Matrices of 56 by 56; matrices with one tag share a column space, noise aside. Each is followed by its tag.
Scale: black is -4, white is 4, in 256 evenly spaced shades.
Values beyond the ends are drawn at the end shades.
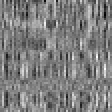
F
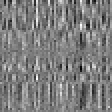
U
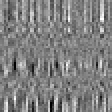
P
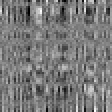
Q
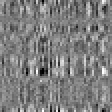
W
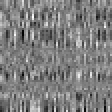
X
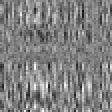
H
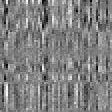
U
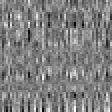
X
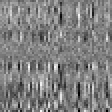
H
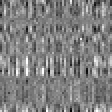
W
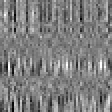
P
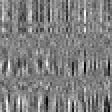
P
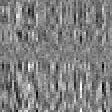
H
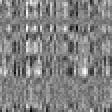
W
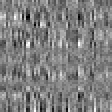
X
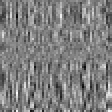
H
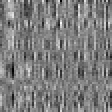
F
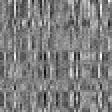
F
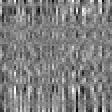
Q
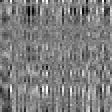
Q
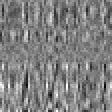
H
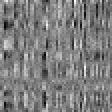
F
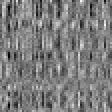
F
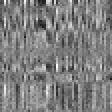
U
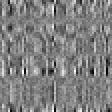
W
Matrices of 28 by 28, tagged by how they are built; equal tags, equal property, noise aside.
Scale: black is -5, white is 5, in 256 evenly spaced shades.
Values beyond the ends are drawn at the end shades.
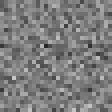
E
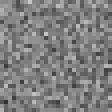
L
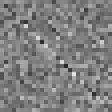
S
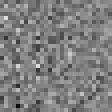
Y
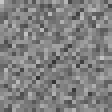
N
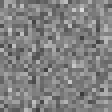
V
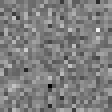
Y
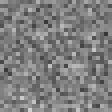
E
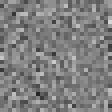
Y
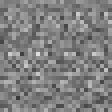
E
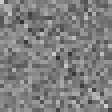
S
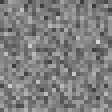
E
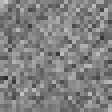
N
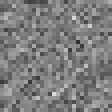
N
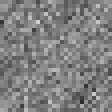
N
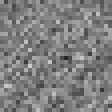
N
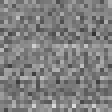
E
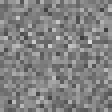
E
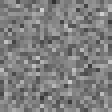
V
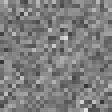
N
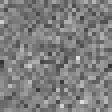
N
